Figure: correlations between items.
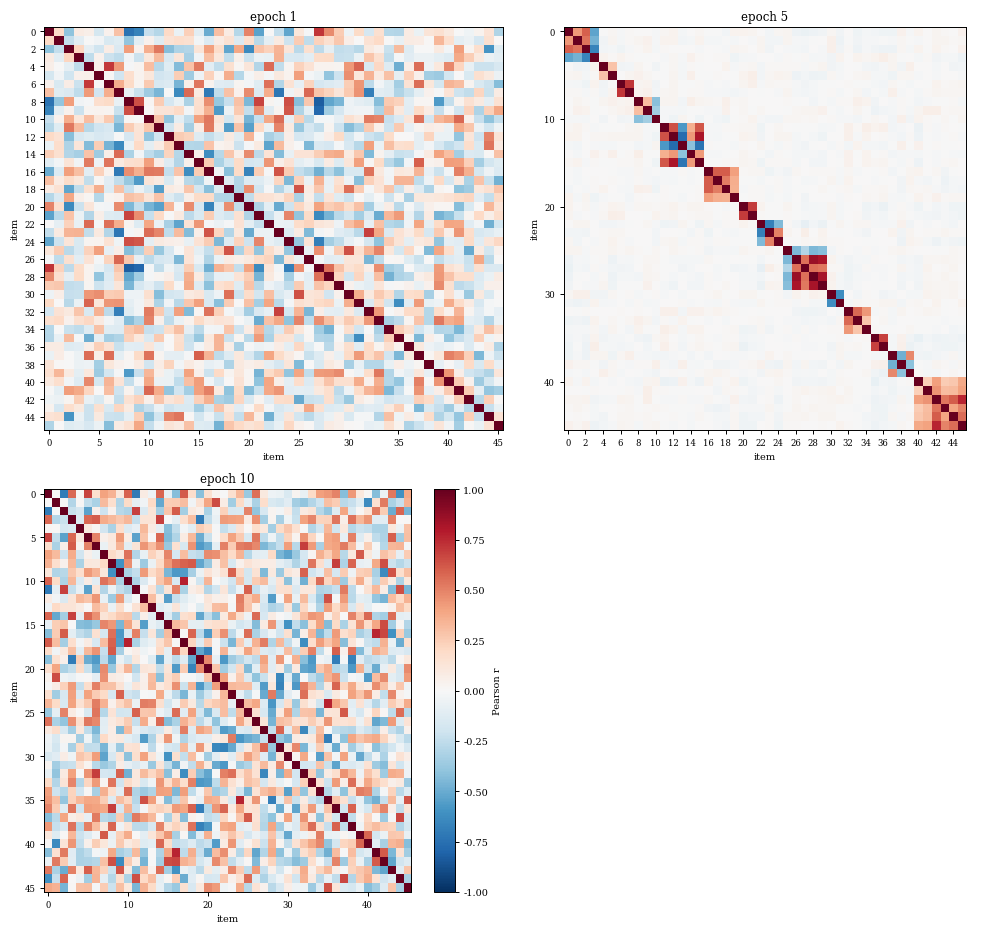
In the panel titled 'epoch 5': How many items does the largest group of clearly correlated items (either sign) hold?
6
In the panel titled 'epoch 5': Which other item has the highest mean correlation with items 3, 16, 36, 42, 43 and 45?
44
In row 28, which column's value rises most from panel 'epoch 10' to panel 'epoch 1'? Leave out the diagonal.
27
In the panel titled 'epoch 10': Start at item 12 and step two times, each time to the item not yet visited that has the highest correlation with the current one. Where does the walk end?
24
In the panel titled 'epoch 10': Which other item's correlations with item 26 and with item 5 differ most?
29
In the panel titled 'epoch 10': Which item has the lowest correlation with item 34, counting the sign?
30
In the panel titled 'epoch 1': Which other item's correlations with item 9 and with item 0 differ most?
27
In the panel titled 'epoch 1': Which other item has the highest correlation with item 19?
2
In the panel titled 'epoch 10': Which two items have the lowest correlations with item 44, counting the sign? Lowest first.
0, 17
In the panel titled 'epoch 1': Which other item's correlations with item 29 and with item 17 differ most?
14
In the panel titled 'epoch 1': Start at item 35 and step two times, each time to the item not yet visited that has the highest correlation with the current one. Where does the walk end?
8
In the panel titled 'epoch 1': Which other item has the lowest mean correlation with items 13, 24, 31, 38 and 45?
17
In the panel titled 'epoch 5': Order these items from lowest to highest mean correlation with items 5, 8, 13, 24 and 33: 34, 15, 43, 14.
15, 14, 43, 34
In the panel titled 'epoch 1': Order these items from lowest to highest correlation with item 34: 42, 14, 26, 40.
40, 42, 14, 26
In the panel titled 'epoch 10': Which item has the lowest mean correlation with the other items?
19
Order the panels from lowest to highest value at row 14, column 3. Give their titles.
epoch 1, epoch 5, epoch 10
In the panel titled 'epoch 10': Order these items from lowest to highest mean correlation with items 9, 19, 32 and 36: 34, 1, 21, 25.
34, 1, 25, 21
